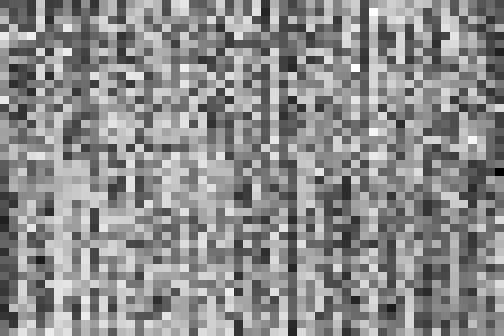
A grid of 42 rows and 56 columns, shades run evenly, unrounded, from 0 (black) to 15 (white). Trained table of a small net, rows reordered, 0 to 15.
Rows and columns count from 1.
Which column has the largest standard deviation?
26
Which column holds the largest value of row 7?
8
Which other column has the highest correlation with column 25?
20
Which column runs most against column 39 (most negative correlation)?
10
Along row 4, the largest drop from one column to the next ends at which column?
41
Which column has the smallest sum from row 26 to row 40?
1
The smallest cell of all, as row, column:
22, 56
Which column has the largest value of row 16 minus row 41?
27
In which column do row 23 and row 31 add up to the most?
23
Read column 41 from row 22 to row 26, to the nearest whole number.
8 5 5 11 10
